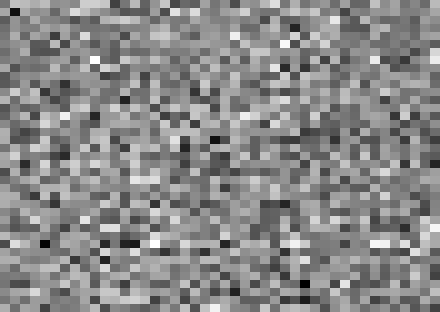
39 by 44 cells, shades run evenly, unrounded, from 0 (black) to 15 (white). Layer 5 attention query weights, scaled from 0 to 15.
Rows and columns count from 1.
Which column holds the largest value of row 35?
42
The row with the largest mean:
31
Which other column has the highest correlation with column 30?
38
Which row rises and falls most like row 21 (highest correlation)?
18
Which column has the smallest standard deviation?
36
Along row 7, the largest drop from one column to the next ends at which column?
4
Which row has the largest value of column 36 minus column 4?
11
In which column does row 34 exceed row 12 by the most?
5
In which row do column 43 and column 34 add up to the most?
28
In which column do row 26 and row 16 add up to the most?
17
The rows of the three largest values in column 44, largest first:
29, 8, 7
